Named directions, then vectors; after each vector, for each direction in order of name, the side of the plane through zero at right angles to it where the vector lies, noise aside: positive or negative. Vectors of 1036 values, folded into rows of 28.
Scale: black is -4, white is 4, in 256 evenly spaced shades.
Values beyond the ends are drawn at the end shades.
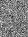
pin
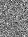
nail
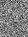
positive, positive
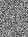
positive, negative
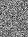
negative, positive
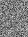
positive, negative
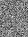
positive, negative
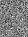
positive, negative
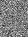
negative, positive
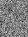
negative, negative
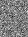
negative, positive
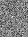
positive, negative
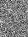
positive, positive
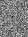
negative, positive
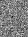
negative, positive
